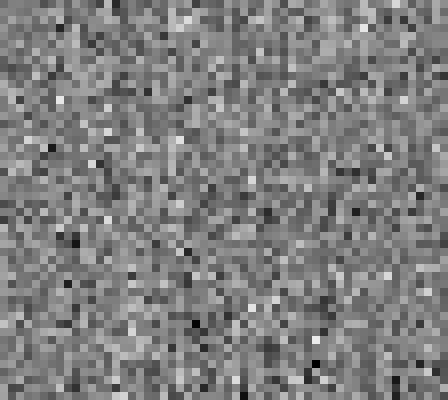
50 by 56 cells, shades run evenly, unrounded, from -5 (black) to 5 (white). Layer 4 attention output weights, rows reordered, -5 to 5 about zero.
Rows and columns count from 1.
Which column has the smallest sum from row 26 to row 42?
41
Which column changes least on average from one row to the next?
48
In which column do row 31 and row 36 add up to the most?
38
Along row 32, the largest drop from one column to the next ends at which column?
24
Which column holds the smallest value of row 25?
53
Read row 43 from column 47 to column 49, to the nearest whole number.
-1 0 0
